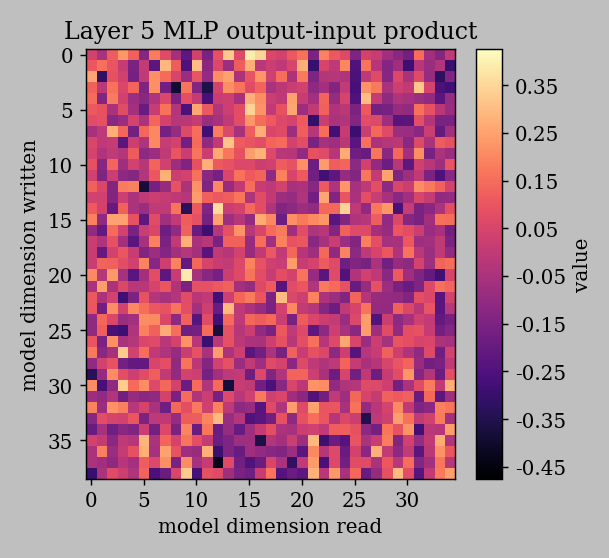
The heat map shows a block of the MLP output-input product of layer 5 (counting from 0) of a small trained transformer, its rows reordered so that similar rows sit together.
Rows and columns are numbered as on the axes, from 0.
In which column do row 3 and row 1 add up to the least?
34
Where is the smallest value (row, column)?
37, 12
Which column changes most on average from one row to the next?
9
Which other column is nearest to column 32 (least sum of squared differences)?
4
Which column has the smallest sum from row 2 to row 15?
25
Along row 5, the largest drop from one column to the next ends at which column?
20
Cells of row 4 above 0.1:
7
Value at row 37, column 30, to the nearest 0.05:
0.15
